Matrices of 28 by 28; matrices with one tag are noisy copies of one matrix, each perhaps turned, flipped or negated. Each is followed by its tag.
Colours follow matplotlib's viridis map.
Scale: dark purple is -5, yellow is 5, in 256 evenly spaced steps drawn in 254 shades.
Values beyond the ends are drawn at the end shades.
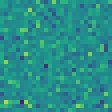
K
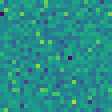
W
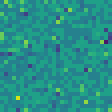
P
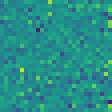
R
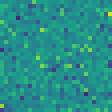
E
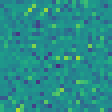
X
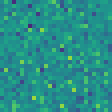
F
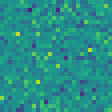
X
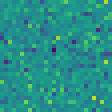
P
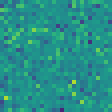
R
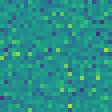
F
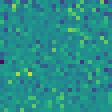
R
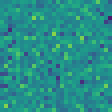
X
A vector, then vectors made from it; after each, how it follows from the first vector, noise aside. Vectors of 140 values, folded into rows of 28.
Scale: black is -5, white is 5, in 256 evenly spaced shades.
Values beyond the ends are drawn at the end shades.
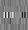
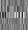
reversed.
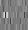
partly zeroed.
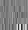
wrapped around, partly zeroed.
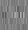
reversed, shrunk.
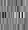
reversed.
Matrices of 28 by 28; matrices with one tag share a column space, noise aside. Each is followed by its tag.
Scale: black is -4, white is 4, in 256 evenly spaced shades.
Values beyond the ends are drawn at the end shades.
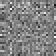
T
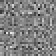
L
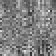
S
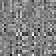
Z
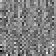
S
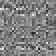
L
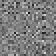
T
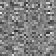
T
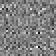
L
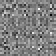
L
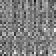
Z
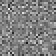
T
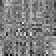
Z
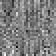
S
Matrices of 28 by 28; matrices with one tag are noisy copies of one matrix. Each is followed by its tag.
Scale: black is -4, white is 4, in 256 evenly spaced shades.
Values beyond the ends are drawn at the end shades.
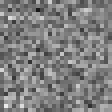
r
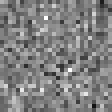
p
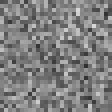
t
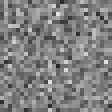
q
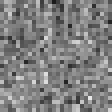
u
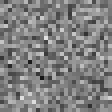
r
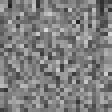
p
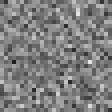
t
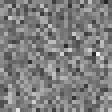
r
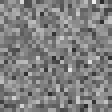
t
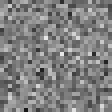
r
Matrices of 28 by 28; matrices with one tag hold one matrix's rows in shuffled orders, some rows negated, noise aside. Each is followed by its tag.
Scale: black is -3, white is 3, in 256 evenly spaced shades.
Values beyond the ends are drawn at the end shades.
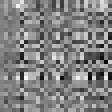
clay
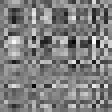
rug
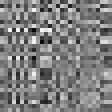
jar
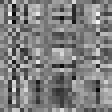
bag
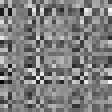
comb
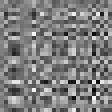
rug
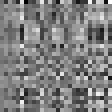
clay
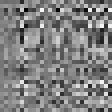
clay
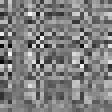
comb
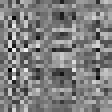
bag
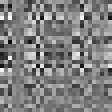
comb
